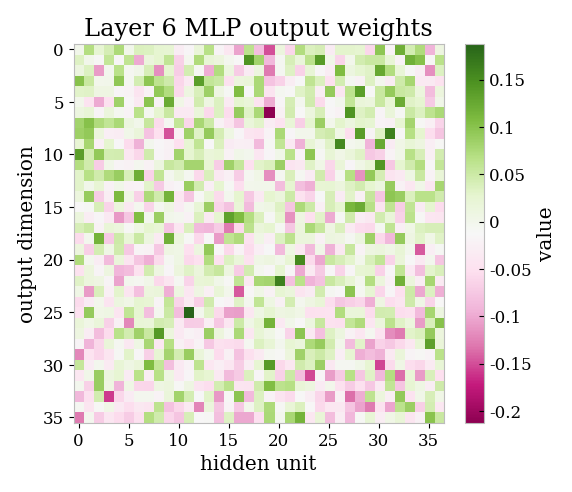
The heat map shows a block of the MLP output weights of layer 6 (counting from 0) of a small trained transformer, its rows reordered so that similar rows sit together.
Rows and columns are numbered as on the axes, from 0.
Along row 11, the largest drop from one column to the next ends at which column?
31
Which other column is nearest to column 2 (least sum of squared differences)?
10
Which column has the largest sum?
33
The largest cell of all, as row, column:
25, 11
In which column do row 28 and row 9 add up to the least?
29
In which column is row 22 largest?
20
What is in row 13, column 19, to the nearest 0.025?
0
